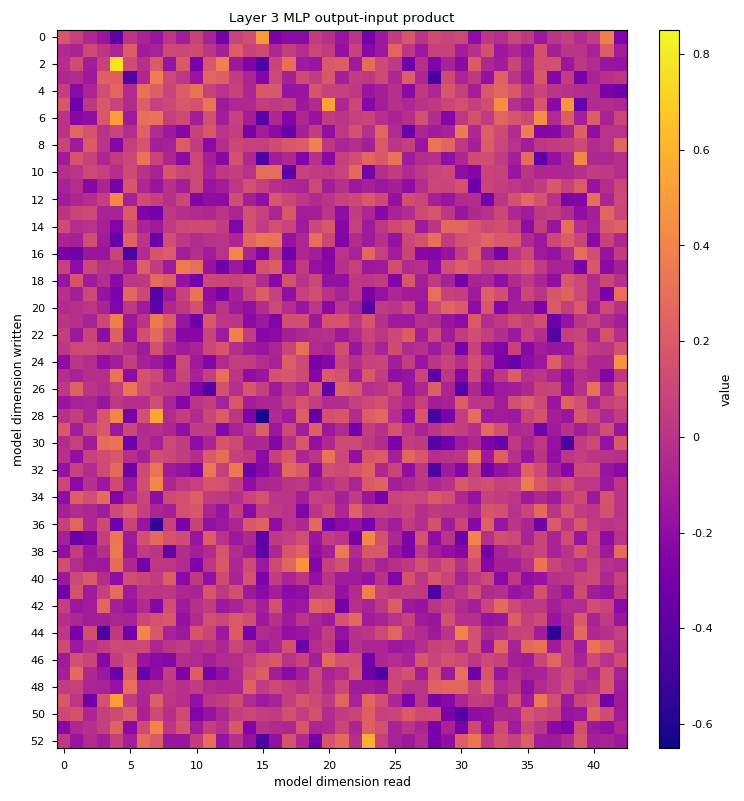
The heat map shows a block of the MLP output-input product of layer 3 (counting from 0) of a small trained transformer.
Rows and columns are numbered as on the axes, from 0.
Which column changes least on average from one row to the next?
27
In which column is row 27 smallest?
9
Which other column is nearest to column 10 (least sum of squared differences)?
32
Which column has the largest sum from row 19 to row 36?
39
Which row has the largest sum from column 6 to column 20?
4
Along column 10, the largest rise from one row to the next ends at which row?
19
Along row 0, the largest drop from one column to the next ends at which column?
16
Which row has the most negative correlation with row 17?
18
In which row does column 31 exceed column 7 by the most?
15
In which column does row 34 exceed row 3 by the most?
28
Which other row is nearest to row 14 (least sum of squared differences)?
48
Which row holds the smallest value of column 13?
14
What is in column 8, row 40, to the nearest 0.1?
0.2
